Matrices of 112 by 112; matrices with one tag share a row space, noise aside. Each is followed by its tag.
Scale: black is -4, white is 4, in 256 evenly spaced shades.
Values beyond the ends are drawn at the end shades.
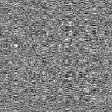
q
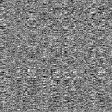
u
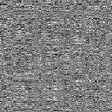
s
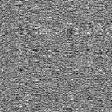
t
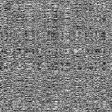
s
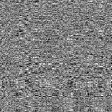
t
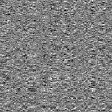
u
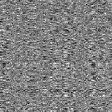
u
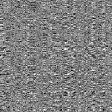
u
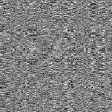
u
